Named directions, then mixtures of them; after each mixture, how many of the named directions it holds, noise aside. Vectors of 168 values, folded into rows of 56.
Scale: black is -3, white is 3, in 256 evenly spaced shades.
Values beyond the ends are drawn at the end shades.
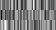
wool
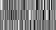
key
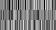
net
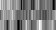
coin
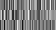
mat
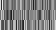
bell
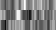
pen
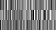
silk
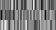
one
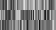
three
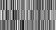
four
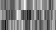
one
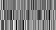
one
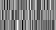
two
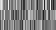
three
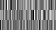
one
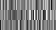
two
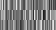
four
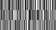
two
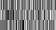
three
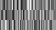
two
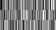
four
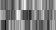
one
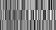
three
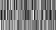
three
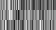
four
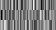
one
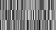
three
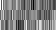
two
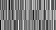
four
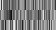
two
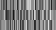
four
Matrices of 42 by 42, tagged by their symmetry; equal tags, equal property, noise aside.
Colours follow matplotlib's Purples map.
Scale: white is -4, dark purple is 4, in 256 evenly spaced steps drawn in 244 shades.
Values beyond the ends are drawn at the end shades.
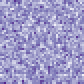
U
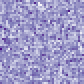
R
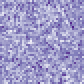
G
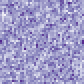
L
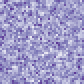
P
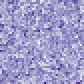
G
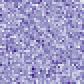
P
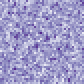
L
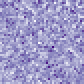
P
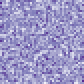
L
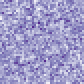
L
